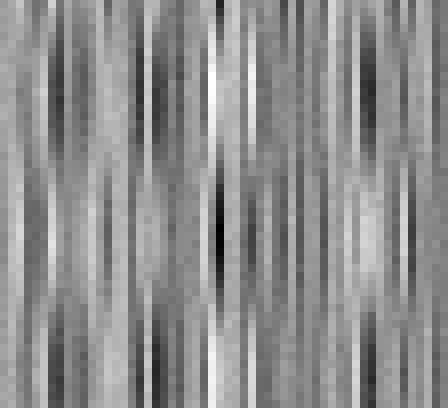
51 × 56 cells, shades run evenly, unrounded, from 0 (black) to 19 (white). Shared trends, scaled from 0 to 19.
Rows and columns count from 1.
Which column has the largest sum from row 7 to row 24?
27
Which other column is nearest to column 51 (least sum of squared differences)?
26
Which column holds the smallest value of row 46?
20
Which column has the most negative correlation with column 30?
16
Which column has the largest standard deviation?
28
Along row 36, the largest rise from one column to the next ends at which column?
29
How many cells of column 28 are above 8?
27
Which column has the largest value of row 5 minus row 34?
32
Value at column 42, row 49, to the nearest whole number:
12
